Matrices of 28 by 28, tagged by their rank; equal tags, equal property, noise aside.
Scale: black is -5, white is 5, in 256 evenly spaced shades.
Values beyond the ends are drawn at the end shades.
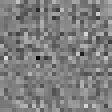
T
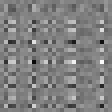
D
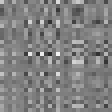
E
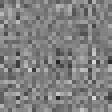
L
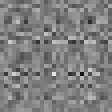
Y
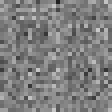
T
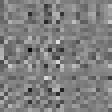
Y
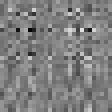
E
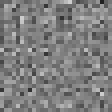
L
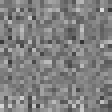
L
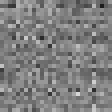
L
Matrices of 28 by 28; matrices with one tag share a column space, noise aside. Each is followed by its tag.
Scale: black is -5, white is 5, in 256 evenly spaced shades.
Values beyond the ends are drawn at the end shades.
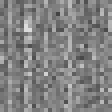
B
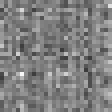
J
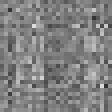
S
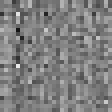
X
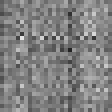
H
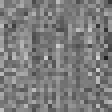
B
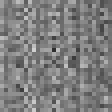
H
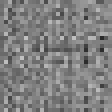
H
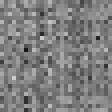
H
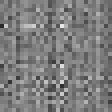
S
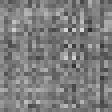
B
